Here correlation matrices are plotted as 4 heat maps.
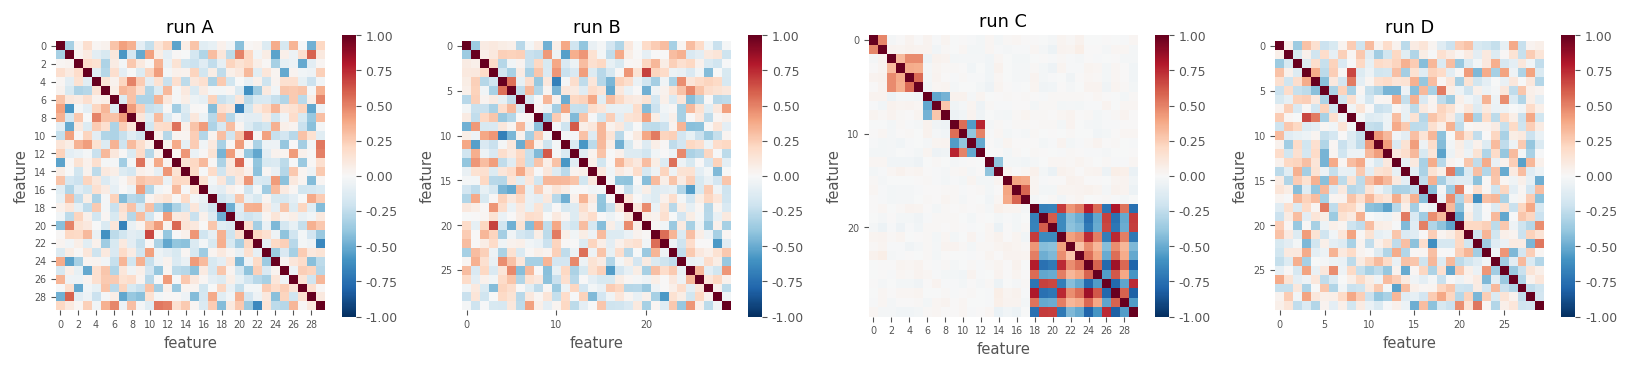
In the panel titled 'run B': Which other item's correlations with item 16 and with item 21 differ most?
25
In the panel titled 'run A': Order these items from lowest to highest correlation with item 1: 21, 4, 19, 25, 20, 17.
19, 4, 25, 21, 17, 20
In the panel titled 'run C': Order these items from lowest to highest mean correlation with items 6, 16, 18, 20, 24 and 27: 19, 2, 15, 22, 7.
19, 7, 2, 15, 22
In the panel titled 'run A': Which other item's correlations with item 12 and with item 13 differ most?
0
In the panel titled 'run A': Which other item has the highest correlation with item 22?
18
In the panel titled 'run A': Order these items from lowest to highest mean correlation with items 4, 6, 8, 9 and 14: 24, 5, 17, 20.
17, 24, 20, 5
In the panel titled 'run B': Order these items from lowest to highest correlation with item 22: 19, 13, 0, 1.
13, 1, 19, 0
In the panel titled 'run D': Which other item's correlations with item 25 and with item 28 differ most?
19
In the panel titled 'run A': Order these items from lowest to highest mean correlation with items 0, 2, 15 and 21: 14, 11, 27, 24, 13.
27, 13, 14, 24, 11
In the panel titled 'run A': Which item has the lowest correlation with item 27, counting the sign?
2
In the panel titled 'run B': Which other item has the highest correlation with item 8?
20
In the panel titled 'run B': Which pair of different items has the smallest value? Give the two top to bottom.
4, 10
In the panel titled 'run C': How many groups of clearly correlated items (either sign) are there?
7
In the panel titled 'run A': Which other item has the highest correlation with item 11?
29
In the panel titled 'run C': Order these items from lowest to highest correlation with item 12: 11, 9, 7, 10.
11, 7, 10, 9
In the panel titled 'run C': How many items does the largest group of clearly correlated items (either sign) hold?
12
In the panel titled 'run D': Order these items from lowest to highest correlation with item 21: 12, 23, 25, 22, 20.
22, 12, 25, 20, 23
